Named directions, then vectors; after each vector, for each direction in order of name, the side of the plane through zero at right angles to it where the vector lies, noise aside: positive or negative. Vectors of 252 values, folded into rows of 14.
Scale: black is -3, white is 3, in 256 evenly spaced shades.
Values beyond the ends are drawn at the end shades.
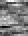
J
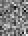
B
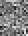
positive, positive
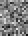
negative, positive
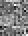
positive, positive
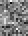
negative, positive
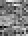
positive, positive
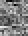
negative, negative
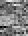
positive, positive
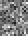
positive, negative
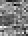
negative, negative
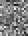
negative, negative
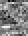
positive, negative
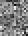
negative, negative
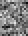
negative, positive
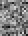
negative, positive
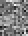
positive, positive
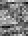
negative, positive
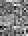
positive, positive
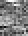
positive, positive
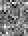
positive, negative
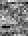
negative, positive
